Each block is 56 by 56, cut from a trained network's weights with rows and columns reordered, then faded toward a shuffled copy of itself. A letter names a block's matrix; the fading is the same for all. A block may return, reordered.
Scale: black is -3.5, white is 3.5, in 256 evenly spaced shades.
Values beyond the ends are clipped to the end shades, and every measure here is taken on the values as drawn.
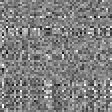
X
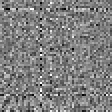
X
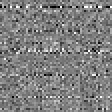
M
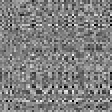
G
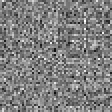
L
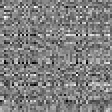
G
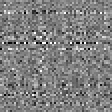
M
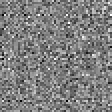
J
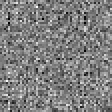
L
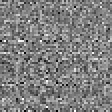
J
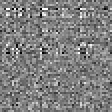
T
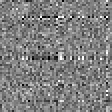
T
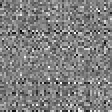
X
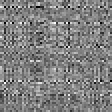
G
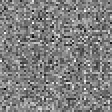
J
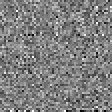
L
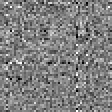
T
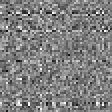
X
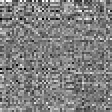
G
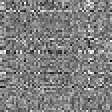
X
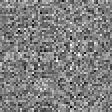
L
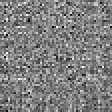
J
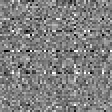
T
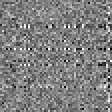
T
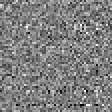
L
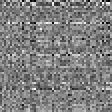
G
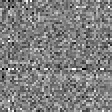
L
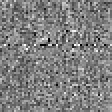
J
